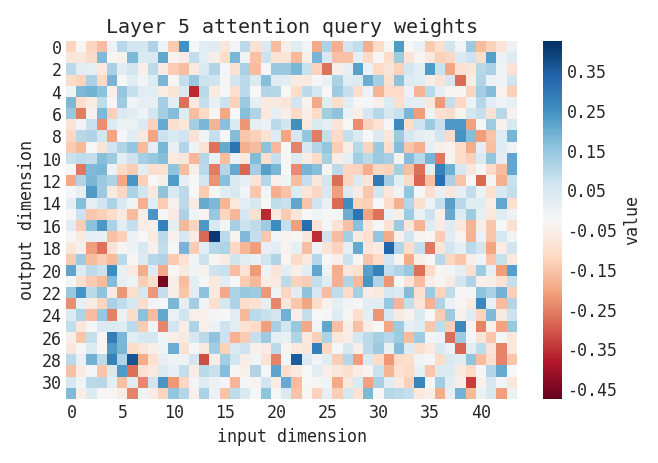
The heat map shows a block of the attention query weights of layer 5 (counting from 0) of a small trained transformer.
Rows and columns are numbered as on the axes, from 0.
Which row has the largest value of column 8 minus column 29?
15
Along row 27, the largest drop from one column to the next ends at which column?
25
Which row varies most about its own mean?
11
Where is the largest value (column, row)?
14, 17
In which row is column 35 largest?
2
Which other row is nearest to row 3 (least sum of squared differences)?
27
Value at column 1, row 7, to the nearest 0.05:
0
